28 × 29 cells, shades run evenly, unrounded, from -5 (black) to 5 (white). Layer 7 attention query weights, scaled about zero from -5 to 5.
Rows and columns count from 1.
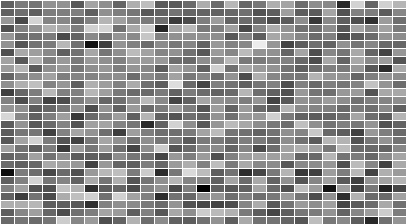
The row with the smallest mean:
24
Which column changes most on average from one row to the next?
7
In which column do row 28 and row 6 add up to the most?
5
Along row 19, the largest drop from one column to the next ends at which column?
13
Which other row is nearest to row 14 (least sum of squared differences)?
2
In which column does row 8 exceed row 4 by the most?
12
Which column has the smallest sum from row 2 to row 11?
23
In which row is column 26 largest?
1
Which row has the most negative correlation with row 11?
19
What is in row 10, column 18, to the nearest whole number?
-2
